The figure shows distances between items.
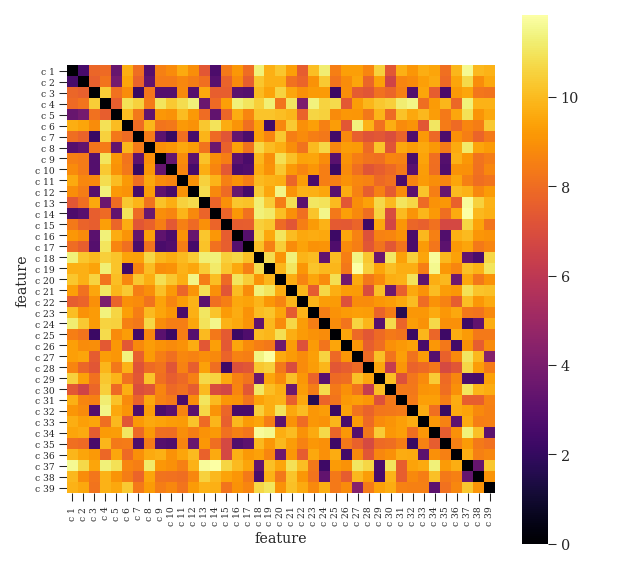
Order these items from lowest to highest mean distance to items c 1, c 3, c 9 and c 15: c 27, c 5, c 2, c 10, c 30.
c 10, c 2, c 5, c 30, c 27
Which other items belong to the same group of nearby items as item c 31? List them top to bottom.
c 11, c 23
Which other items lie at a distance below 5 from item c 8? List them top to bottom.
c 1, c 2, c 5, c 14
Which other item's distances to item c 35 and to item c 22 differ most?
c 32
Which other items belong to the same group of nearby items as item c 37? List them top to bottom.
c 18, c 24, c 29, c 38
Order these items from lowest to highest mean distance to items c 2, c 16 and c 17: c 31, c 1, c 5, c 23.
c 1, c 5, c 31, c 23
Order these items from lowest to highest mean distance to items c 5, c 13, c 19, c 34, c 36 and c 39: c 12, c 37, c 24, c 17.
c 17, c 12, c 24, c 37
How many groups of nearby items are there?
10
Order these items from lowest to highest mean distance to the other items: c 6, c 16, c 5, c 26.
c 16, c 26, c 5, c 6
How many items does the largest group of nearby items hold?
10
